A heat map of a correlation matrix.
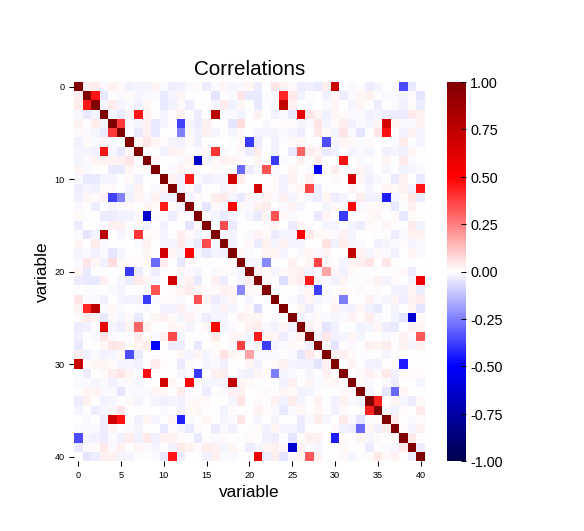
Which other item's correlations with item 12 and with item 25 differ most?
39
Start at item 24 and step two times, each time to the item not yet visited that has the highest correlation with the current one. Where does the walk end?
1
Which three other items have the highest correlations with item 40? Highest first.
21, 11, 27
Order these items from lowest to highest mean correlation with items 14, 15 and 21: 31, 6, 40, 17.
31, 6, 17, 40
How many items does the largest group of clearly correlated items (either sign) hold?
4
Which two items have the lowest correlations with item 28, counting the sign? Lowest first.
9, 22
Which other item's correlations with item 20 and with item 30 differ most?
0
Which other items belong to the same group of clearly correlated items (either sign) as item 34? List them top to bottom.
35
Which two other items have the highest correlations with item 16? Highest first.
3, 26
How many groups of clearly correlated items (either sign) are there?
13
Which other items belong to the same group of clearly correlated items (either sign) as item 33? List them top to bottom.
37
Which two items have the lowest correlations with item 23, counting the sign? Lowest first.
8, 31
